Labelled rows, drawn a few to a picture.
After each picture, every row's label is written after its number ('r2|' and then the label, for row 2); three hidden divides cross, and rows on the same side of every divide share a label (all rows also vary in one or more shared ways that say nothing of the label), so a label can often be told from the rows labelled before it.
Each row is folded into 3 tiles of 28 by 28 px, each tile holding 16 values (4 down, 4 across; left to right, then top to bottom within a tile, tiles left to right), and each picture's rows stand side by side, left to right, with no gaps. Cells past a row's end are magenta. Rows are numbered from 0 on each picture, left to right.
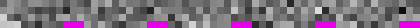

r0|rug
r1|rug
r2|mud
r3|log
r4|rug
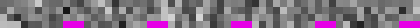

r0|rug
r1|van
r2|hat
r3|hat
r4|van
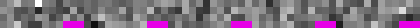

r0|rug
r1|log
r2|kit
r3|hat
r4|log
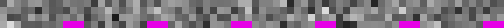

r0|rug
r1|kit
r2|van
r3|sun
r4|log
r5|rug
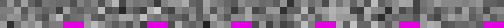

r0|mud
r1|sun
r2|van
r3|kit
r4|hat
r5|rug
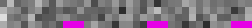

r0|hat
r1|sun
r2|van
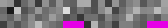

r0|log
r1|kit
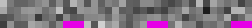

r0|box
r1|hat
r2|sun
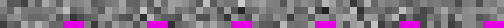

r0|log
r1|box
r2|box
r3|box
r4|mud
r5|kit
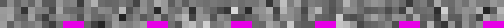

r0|hat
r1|box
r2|mud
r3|mud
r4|rug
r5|van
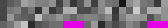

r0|sun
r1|kit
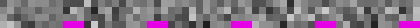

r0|rug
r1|kit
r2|van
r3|sun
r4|van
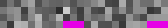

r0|mud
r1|van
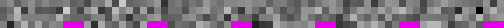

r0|mud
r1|hat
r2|box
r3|log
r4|log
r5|sun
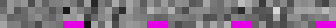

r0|rug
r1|kit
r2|box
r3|kit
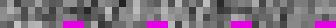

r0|hat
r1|kit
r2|hat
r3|kit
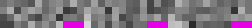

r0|box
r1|hat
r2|rug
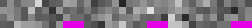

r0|hat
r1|log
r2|rug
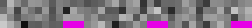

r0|rug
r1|sun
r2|kit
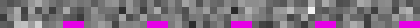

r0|mud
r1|sun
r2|van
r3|box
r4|sun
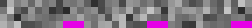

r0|rug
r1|mud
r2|box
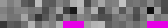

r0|box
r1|rug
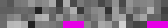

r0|sun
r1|mud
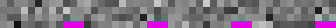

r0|kit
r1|box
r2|rug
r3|rug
